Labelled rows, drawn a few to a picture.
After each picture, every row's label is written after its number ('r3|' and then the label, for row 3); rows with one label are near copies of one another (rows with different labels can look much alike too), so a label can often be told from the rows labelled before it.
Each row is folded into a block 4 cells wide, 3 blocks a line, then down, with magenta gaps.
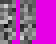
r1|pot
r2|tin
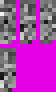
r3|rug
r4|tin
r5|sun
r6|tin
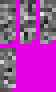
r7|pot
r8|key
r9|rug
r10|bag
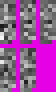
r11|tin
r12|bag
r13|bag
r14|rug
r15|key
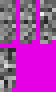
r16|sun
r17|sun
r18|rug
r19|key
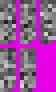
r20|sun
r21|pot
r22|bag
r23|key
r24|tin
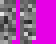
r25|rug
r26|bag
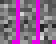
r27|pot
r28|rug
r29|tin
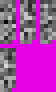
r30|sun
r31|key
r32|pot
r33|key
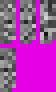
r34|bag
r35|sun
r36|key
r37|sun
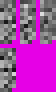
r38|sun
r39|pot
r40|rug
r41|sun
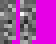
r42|bag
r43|rug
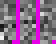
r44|tin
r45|sun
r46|rug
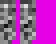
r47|pot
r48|pot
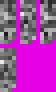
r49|key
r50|rug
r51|key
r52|rug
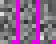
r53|rug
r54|sun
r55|tin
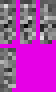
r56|pot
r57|pot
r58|tin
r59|bag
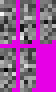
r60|rug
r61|tin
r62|sun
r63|sun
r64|key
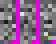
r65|sun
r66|rug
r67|bag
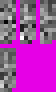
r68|sun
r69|tin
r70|key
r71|tin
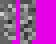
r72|bag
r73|pot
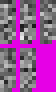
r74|pot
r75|tin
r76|bag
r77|key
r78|sun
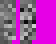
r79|bag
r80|sun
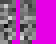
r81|pot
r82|tin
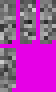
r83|tin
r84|bag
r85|sun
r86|rug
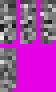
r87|tin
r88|pot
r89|bag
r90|rug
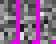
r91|key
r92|tin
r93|rug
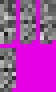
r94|key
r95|sun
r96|tin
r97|sun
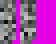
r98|sun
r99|key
